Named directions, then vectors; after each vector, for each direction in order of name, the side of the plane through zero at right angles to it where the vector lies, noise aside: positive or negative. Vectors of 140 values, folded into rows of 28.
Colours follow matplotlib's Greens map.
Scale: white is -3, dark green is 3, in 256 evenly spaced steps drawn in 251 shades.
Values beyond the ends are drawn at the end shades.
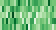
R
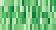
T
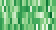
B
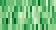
negative, positive, negative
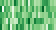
positive, negative, negative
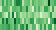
positive, positive, negative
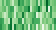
positive, positive, positive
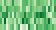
negative, negative, positive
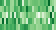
positive, positive, negative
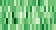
negative, positive, negative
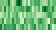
positive, positive, negative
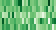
positive, positive, negative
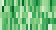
negative, positive, positive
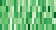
negative, negative, negative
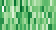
positive, negative, negative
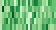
negative, positive, positive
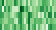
positive, negative, negative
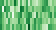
positive, negative, negative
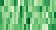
positive, negative, negative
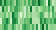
negative, positive, negative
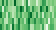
positive, negative, negative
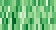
negative, positive, negative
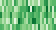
positive, negative, positive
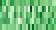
negative, negative, negative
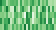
negative, negative, negative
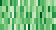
negative, negative, negative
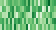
positive, positive, positive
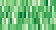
positive, negative, positive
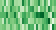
negative, negative, positive
